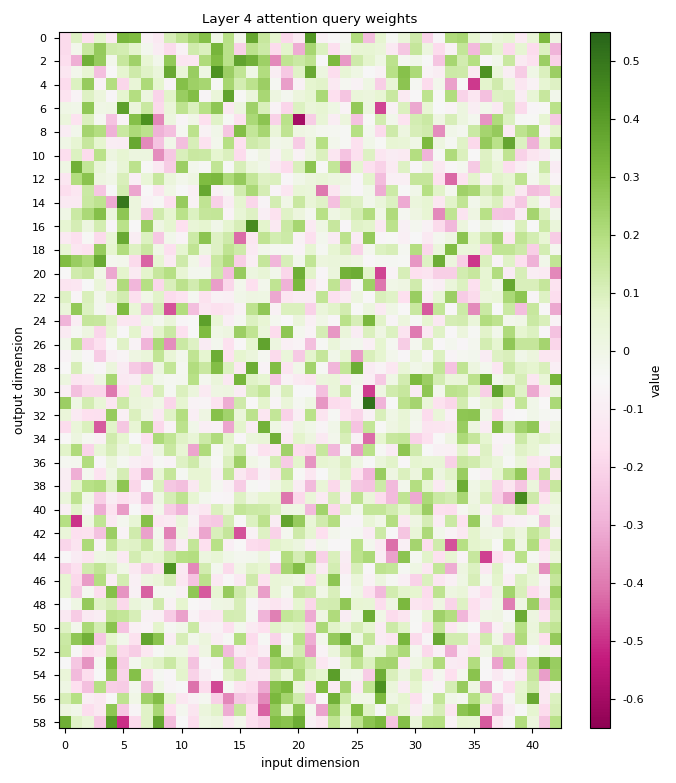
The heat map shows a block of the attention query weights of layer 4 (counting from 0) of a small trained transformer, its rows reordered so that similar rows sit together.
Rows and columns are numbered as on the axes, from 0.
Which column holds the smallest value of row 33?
3
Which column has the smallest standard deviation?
0
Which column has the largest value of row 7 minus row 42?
7
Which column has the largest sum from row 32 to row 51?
39
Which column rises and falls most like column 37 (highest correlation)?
17
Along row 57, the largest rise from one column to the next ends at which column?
18
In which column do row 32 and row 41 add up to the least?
1
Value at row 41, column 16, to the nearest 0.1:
0.1
